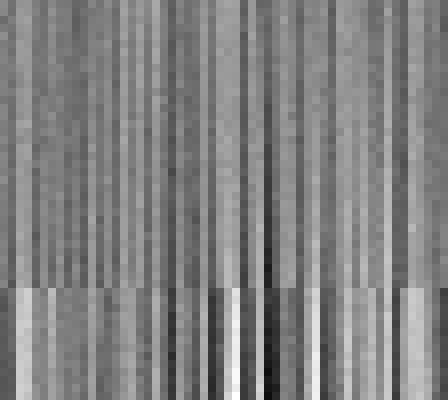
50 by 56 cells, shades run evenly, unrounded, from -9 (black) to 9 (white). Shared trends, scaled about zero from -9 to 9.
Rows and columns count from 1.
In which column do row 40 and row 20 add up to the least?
34
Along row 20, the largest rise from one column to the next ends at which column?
52
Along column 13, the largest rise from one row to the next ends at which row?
37
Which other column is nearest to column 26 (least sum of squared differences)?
20
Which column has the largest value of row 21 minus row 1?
33
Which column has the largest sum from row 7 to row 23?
49
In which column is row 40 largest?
30
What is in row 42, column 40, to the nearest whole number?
7
